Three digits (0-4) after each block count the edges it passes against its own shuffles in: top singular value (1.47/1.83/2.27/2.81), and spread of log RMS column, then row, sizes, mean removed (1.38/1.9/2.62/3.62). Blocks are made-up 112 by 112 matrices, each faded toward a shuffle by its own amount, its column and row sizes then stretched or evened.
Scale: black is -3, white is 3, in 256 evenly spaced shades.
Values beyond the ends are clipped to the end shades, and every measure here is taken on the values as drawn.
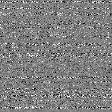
2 0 4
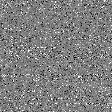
1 0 2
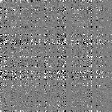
2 4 4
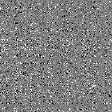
0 3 3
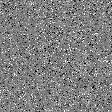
0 0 0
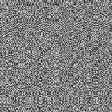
4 2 0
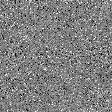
0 0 1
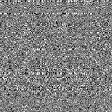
3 0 3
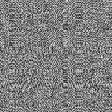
4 0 1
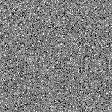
2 0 0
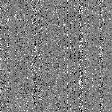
0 4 0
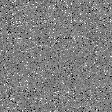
1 1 1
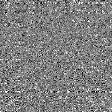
2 1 3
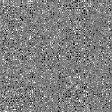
3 3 2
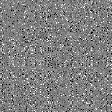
3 2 1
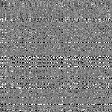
4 2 4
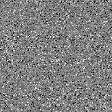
2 0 2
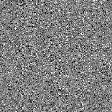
2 2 1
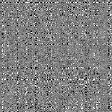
3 3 3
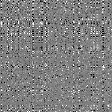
4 3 3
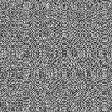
4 1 1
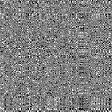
4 2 2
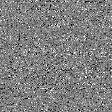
0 0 3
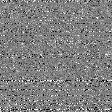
1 0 4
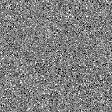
2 1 1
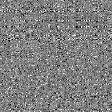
3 0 3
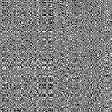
4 3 2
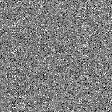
1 1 0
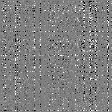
3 4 3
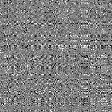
4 1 3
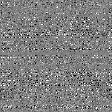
1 2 4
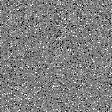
2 1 1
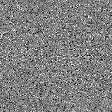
2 0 1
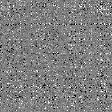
0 3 3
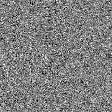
1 1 0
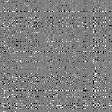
4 3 4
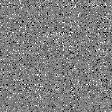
2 2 3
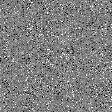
0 2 1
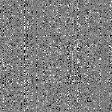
0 4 2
